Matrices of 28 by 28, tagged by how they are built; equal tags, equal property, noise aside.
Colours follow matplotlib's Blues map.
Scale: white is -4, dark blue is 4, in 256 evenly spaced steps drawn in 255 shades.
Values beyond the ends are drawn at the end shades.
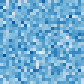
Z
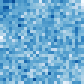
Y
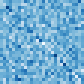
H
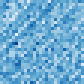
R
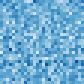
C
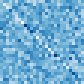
H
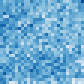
Y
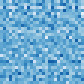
C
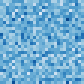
C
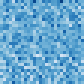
C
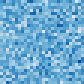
Z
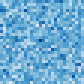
Z
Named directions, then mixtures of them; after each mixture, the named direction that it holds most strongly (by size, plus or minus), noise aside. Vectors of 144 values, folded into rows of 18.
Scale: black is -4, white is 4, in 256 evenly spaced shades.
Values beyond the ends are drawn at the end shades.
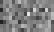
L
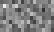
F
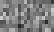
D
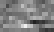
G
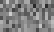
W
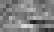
G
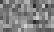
W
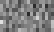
W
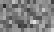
F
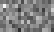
F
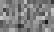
D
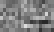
G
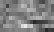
G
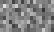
F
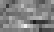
G
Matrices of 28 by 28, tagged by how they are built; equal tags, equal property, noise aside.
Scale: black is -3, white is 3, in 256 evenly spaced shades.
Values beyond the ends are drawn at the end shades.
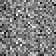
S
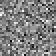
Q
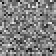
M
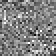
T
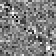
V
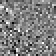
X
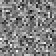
Q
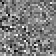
X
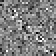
V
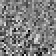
X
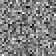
S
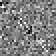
V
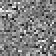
T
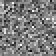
Q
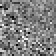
X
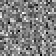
Q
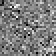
T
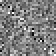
V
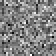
Q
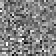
X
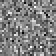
Q
